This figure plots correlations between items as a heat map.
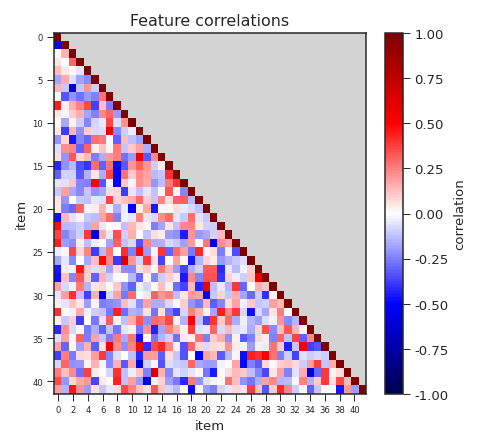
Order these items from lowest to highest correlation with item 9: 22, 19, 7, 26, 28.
22, 28, 19, 7, 26
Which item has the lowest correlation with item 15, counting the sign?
8
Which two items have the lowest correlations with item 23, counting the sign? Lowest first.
5, 17
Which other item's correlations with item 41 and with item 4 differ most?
30
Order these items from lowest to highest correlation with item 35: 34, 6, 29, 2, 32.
29, 6, 2, 34, 32
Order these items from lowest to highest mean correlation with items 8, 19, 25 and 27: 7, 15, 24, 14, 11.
15, 24, 7, 11, 14
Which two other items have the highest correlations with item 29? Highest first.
20, 24
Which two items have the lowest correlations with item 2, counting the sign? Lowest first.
6, 12
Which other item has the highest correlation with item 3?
27
